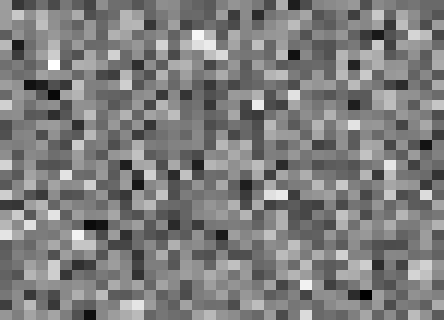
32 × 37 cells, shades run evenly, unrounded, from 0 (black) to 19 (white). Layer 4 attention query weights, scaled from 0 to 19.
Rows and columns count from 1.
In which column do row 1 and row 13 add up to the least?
25
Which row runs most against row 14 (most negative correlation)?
21
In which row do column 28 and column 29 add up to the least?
29
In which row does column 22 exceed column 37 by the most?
18
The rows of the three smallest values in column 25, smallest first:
6, 1, 20
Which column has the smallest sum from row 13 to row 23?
15
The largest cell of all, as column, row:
5, 7
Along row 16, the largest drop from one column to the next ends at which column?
13
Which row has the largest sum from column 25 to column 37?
28
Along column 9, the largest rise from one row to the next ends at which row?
30
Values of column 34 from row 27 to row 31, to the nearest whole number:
5 8 9 7 9
